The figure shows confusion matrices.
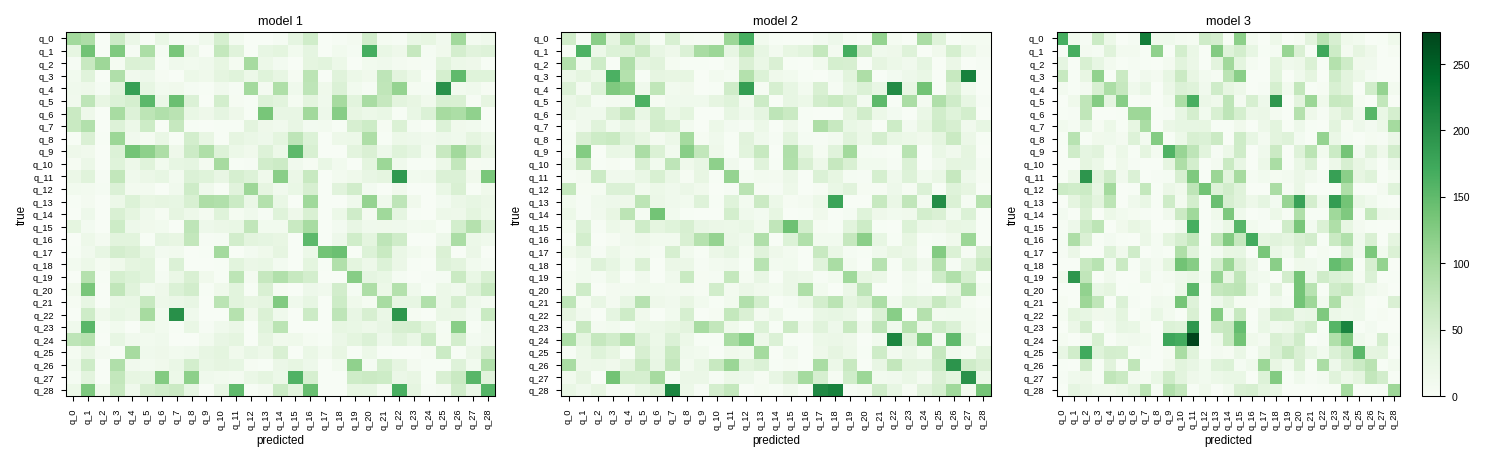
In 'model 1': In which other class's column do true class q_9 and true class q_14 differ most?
q_15
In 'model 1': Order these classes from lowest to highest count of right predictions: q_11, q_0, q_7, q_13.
q_11, q_7, q_13, q_0
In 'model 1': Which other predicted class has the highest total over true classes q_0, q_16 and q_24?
q_26
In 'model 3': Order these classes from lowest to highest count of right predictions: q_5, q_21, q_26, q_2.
q_2, q_26, q_21, q_5
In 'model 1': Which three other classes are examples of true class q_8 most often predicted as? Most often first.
q_3, q_20, q_15
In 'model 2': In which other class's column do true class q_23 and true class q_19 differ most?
q_9
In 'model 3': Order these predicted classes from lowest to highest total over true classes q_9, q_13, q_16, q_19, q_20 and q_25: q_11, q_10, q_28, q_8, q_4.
q_8, q_28, q_4, q_10, q_11
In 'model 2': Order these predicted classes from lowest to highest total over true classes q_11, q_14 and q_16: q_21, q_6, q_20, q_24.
q_24, q_21, q_20, q_6
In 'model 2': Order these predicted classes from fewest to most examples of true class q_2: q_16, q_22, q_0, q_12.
q_16, q_22, q_12, q_0
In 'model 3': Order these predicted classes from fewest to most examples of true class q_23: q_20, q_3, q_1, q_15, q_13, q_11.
q_3, q_1, q_20, q_13, q_15, q_11
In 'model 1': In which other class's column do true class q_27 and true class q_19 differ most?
q_6
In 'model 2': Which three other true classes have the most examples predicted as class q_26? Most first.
q_24, q_28, q_19
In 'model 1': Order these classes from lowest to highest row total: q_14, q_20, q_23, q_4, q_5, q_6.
q_14, q_23, q_20, q_4, q_5, q_6
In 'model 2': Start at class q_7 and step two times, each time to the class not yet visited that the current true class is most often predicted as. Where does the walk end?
q_25
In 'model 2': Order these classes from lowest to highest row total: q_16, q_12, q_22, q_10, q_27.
q_12, q_22, q_10, q_16, q_27
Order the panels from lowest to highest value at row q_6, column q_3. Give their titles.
model 3, model 2, model 1
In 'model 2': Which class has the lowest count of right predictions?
q_14
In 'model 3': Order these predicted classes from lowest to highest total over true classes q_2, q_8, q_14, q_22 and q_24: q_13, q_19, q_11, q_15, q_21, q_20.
q_21, q_19, q_20, q_13, q_15, q_11
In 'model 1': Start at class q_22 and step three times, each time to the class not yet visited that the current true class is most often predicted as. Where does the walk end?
q_20
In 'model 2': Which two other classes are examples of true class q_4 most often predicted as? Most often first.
q_22, q_12
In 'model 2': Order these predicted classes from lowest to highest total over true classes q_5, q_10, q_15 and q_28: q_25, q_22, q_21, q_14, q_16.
q_22, q_14, q_16, q_25, q_21
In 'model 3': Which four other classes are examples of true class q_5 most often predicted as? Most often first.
q_18, q_11, q_3, q_21
